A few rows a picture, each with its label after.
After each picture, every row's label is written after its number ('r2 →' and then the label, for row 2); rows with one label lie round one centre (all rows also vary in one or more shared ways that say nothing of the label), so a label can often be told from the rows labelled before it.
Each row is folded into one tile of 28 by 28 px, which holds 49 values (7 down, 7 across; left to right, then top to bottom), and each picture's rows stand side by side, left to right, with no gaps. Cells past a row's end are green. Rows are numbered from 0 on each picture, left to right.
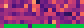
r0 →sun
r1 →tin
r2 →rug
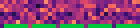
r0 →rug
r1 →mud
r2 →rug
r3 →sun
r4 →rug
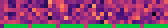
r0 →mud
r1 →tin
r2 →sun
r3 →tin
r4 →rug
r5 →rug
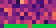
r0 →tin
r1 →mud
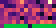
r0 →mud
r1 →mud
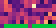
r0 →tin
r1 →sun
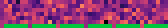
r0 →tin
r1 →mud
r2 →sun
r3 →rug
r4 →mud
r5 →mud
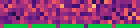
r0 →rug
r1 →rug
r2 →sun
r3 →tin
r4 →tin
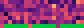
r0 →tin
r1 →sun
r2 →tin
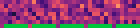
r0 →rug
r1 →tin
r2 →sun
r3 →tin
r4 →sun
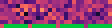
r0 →sun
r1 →rug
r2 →mud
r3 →rug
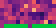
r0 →sun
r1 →rug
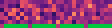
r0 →tin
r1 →sun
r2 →mud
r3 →sun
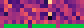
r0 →tin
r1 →tin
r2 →tin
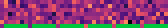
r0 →mud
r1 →sun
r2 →mud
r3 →sun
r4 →mud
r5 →mud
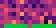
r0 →mud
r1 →mud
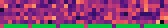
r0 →sun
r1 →sun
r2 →tin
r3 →rug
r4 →mud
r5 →rug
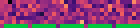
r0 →mud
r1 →rug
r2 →tin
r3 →sun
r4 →tin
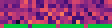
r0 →tin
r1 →mud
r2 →mud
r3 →tin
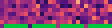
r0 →mud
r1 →tin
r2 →mud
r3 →sun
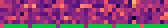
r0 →sun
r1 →sun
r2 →sun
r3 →sun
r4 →tin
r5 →rug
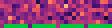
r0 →sun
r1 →tin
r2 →rug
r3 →mud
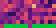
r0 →rug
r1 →sun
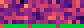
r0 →sun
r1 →rug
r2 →mud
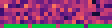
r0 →sun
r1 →sun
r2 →rug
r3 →mud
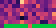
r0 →tin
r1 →tin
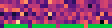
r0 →rug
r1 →tin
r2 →tin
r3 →mud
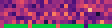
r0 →mud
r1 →mud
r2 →tin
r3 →rug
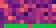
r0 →sun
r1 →sun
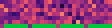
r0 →rug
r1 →mud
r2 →mud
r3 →tin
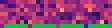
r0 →mud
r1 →mud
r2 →rug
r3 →rug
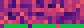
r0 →mud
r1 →mud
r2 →rug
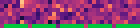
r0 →tin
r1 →rug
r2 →rug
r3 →sun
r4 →mud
